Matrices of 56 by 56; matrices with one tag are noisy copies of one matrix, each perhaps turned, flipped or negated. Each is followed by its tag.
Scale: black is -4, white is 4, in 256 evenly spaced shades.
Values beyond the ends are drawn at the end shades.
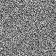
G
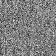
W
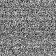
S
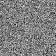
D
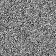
G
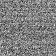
S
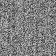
S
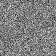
G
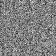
W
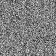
W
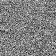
W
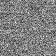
W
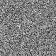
G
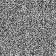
W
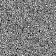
D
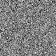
D
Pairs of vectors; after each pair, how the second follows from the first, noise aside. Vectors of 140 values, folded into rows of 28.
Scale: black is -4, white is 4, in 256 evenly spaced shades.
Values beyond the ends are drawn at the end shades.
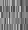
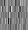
negated, partly zeroed.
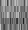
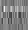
reversed, negated, partly zeroed.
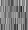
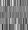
reversed, negated, partly zeroed.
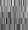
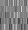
reversed, negated, partly zeroed.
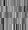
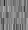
shrunk.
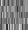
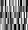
reversed, scaled up.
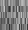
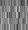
negated, partly zeroed.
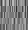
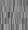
reversed, shrunk.
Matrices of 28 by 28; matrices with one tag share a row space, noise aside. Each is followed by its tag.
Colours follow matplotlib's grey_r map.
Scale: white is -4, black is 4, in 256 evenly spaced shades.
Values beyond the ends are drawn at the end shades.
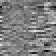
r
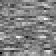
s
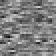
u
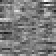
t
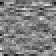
s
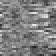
r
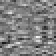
u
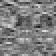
u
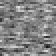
s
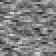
u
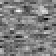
s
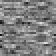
s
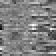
r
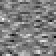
u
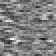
u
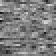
t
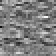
s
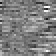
r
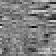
r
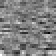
t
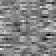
t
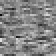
s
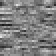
t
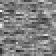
s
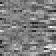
r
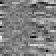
r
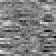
t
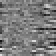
r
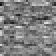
s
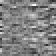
r
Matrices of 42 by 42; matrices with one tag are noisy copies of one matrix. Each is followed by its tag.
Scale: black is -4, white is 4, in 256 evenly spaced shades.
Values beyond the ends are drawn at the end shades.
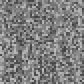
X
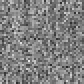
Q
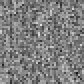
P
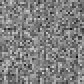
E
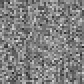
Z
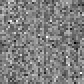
E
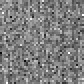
E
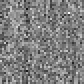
Q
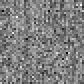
Q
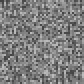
Z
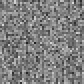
Z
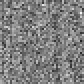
P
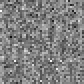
X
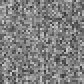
E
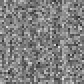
P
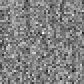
Q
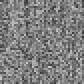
Q
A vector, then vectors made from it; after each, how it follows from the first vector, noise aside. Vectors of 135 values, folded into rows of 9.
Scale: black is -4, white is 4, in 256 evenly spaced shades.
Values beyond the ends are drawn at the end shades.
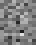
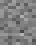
shrunk.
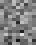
copied.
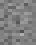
shrunk.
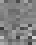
wrapped around, partly zeroed.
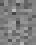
reversed, shrunk.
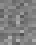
negated, shrunk.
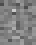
reversed, shrunk.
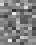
reversed, negated.
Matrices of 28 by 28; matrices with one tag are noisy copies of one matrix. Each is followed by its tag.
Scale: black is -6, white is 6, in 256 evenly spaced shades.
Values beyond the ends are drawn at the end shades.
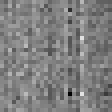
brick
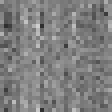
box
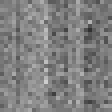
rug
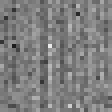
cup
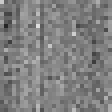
box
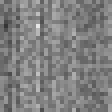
box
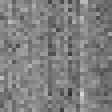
brick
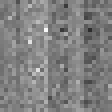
rug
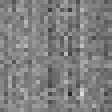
brick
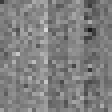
rug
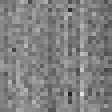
brick
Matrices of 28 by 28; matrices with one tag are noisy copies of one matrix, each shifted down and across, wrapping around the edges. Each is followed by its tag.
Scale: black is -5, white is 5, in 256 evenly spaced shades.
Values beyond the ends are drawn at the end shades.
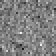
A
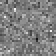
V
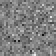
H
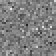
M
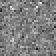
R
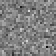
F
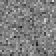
F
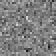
V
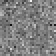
H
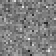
A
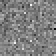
H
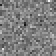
V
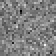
V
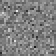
F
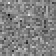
A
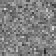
F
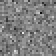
F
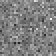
H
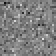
R
